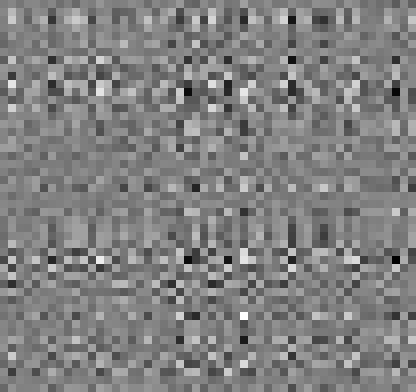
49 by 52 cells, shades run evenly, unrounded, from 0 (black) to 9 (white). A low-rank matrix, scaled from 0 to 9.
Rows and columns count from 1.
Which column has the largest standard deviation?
31
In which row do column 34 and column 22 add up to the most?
24
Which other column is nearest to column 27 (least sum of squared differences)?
36
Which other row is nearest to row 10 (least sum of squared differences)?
34
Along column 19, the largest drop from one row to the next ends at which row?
32
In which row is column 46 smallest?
33
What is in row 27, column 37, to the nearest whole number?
5
